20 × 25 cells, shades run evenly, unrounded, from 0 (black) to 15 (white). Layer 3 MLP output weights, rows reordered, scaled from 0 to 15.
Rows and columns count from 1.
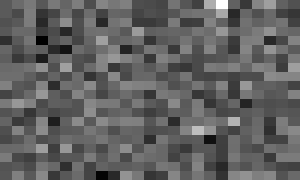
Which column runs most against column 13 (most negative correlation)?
15
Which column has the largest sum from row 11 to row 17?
4
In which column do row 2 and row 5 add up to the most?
19
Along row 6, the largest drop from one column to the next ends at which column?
11
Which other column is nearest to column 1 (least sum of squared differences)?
13
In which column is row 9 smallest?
8
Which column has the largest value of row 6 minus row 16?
18
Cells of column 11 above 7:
7
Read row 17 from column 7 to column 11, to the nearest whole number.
4 6 4 6 8
